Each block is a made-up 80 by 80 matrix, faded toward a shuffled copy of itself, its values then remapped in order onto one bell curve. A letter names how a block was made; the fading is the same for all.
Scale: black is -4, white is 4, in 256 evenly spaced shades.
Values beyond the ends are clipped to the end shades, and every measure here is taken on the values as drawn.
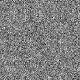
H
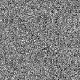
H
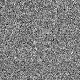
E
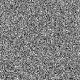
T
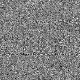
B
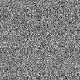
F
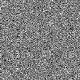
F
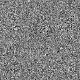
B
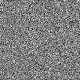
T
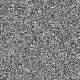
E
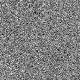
E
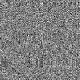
F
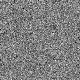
T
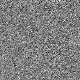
B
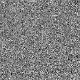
B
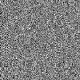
H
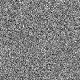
E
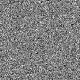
T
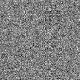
H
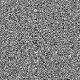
H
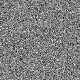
T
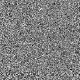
B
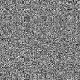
F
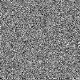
B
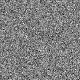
E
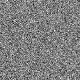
E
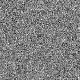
T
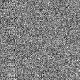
H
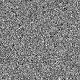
E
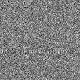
T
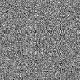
H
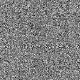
B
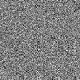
H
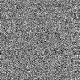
H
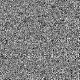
B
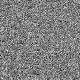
E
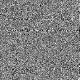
B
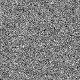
E
